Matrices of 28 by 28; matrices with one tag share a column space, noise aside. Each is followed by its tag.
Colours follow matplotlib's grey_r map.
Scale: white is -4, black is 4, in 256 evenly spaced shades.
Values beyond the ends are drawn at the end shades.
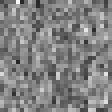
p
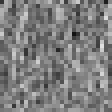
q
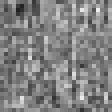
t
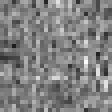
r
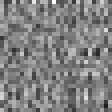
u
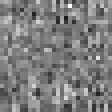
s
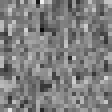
r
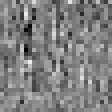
q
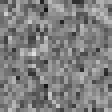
u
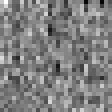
r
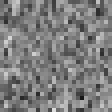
u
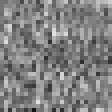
p
